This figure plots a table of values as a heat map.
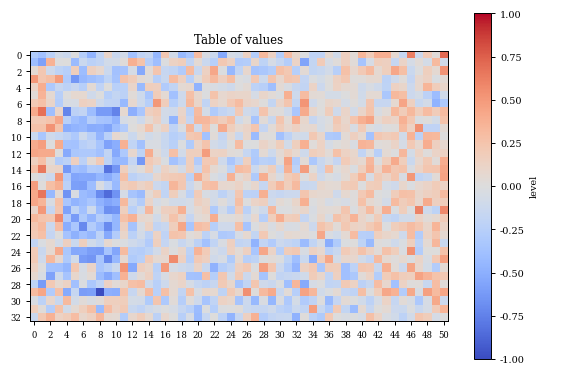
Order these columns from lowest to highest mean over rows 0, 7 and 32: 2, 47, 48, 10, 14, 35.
10, 35, 2, 14, 47, 48
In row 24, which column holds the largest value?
46
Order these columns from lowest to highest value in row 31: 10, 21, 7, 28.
28, 21, 10, 7
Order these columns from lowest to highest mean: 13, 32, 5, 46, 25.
5, 13, 32, 25, 46
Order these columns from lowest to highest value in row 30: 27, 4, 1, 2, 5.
27, 1, 5, 2, 4
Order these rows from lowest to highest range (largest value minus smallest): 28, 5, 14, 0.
5, 28, 0, 14
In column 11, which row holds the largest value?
26
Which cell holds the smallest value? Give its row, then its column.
29, 8
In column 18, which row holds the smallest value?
0
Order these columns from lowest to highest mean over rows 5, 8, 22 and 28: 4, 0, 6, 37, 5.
5, 6, 4, 37, 0
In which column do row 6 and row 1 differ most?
33
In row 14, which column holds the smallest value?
9
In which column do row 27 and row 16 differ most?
2
